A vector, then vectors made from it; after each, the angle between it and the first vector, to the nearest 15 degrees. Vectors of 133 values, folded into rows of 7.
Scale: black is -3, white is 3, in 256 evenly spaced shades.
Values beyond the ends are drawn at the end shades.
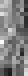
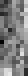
165 degrees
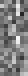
75 degrees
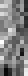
15 degrees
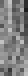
45 degrees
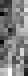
165 degrees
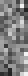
60 degrees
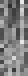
90 degrees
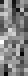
45 degrees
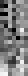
120 degrees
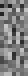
105 degrees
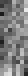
150 degrees
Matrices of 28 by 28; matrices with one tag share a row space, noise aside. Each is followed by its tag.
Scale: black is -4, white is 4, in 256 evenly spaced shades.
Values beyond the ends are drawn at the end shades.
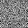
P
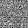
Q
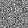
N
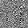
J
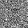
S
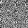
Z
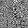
J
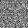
P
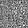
J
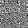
P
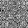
P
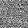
Q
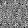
Z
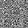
S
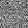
P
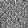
N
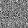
Z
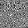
N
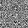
Z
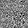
J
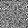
P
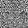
P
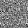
P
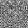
P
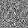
N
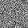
N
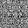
Q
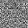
P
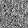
S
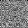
P
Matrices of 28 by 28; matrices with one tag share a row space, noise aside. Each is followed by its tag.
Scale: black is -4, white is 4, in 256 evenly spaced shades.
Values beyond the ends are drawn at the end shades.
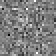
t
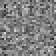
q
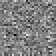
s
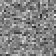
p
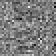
p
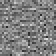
p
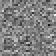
s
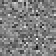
t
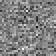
t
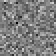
q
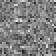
p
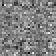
s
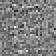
t
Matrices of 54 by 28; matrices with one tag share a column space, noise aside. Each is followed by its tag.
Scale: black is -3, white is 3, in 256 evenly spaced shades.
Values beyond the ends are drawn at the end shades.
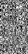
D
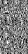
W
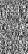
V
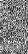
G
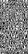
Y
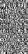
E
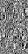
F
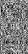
V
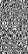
Y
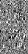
F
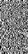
Y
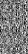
D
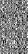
W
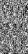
V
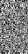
E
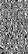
Y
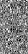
E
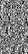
D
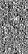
D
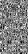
V
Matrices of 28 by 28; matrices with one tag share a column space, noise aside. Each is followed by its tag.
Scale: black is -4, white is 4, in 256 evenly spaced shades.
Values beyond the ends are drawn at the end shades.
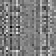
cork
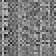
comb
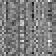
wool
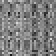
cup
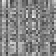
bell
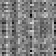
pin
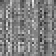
bell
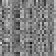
bell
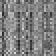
cup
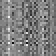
comb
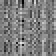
bell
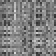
wool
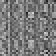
cup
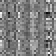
cup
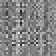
comb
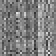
cup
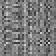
comb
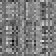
wool
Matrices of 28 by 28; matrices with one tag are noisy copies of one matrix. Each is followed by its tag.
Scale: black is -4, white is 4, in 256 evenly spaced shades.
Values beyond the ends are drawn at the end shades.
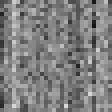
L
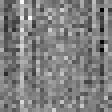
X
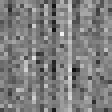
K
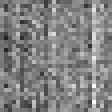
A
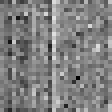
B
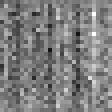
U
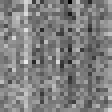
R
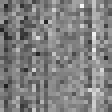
A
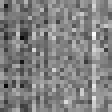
A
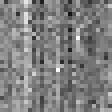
R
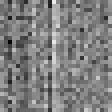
B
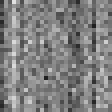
L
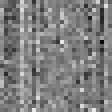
X
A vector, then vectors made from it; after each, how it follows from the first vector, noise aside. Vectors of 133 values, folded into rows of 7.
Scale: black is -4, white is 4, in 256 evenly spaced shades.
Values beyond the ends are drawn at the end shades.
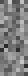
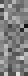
reversed.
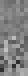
wrapped around, partly zeroed.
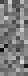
copied.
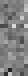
wrapped around, partly zeroed.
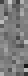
partly zeroed.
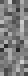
copied.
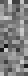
copied.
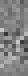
wrapped around, partly zeroed.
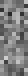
wrapped around, negated.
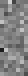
partly zeroed.
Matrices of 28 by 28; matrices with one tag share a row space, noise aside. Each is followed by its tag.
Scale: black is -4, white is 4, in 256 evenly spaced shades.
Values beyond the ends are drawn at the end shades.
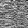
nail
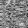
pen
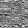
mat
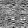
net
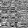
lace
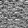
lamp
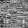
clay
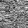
nail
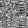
pen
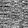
mat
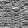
mat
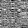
lace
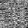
nail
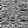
lace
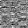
lace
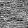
clay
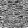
lamp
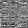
lace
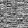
clay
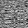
nail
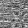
mat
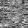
mat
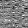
mat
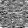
lamp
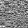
nail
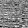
mat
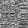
lace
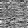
pen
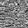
nail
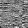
mat
